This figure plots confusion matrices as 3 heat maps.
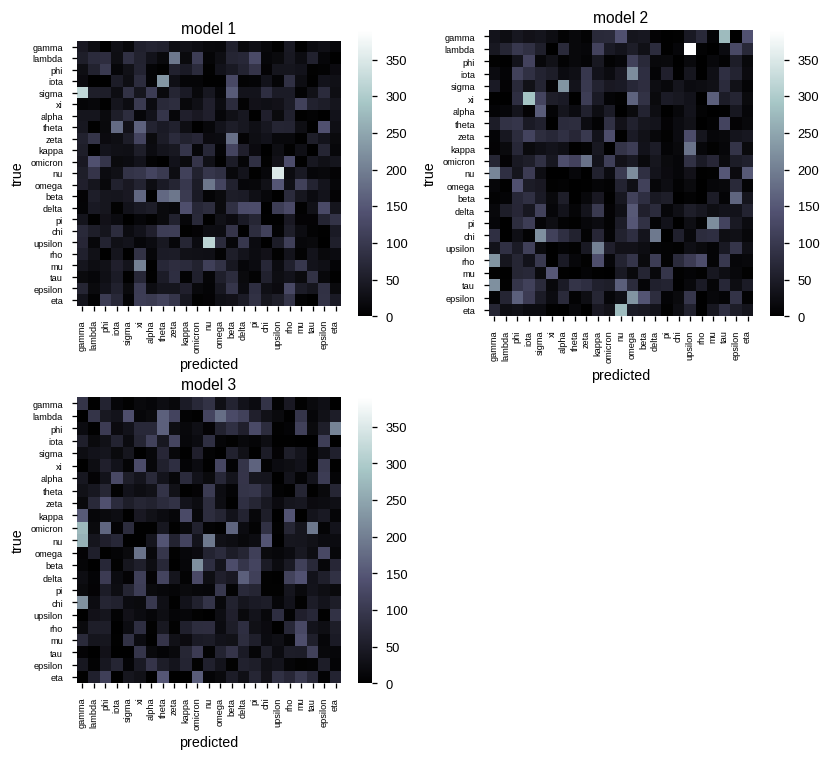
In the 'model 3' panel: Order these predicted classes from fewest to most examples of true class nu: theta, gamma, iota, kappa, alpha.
alpha, iota, kappa, theta, gamma
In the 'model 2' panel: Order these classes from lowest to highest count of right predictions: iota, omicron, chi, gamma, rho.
gamma, chi, iota, omicron, rho
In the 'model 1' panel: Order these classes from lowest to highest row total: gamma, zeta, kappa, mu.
gamma, kappa, zeta, mu
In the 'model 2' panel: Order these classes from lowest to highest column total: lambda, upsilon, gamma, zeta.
lambda, zeta, gamma, upsilon
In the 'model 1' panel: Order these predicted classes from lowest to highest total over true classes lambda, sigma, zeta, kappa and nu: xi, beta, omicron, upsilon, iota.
iota, omicron, xi, upsilon, beta
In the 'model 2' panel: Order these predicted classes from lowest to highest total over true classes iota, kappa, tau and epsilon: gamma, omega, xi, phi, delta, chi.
chi, xi, delta, gamma, phi, omega
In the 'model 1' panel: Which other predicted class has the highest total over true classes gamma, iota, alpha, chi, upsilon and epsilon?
theta
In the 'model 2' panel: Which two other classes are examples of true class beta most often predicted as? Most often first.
epsilon, omega
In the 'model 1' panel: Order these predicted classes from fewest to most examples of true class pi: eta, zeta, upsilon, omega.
upsilon, omega, zeta, eta
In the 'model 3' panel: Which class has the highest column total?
theta
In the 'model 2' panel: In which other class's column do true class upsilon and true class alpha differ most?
kappa
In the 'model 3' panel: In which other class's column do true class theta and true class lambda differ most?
omega
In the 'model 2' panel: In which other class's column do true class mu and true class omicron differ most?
zeta
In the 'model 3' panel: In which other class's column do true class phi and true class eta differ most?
omicron
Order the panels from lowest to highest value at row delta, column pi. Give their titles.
model 2, model 3, model 1
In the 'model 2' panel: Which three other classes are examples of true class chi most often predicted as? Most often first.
sigma, delta, xi
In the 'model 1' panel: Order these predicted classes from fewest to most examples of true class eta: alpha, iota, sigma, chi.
sigma, chi, iota, alpha
